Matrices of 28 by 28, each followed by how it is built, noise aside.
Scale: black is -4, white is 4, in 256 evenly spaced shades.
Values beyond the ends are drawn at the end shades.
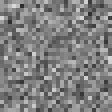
Hankel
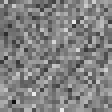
Hankel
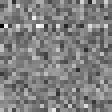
uneven rows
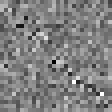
banded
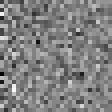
uneven columns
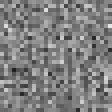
blocks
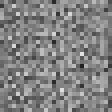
repeating rows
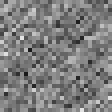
Hankel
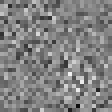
block diagonal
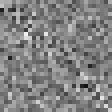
banded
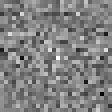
uneven rows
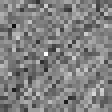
Hankel
